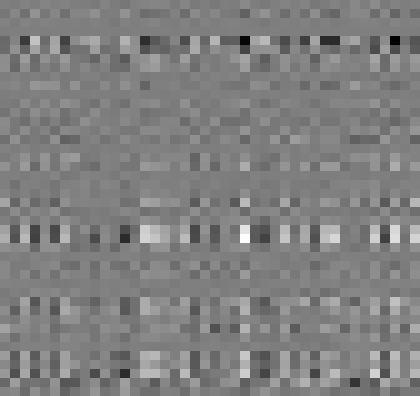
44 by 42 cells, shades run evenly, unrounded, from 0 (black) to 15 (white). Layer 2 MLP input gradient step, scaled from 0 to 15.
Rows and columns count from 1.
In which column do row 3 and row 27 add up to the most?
25
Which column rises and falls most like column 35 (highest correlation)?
22
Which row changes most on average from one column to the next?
27
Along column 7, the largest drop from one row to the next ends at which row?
43
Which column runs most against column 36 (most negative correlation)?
28
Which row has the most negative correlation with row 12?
44
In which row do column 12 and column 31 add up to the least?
5
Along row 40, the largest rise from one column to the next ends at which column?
40
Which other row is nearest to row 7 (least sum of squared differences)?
8
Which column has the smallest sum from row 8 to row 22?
20
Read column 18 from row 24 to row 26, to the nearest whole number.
7 7 8
